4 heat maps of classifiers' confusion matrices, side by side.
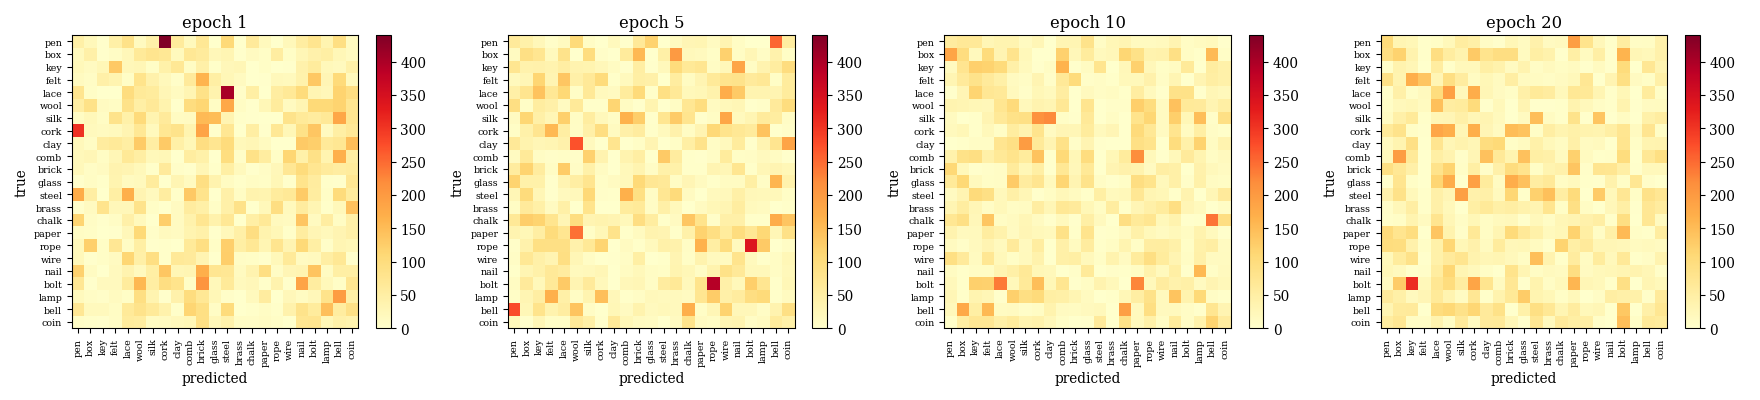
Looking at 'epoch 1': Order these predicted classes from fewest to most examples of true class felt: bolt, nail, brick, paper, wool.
paper, nail, wool, bolt, brick
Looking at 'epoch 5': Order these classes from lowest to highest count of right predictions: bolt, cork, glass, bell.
bell, glass, cork, bolt
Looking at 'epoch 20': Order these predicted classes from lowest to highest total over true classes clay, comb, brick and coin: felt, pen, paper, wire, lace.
felt, wire, pen, lace, paper
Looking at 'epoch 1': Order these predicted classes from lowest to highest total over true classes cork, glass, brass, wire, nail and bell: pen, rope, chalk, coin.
chalk, rope, coin, pen
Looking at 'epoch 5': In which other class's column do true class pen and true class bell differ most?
chalk
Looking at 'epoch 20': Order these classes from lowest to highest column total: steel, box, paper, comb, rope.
rope, comb, steel, box, paper
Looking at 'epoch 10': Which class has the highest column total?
paper
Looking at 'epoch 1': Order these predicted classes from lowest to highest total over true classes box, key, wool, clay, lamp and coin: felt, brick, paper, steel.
paper, felt, steel, brick
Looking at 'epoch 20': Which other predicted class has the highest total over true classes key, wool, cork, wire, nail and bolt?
lace
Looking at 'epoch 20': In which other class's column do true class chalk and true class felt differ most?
key
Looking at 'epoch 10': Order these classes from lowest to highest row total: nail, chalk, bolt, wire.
nail, wire, chalk, bolt
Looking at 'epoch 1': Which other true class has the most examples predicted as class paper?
nail
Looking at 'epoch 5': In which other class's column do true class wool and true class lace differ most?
wire
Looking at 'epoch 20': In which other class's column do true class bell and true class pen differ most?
paper
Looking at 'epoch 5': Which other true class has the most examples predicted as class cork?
lamp
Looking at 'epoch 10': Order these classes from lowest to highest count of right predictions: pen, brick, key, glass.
brick, pen, glass, key
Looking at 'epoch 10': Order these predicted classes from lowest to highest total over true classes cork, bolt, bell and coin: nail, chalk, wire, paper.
wire, nail, chalk, paper
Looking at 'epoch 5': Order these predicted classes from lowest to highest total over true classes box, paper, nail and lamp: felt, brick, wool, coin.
coin, brick, wool, felt
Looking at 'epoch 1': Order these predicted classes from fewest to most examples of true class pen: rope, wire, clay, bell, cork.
rope, wire, clay, bell, cork
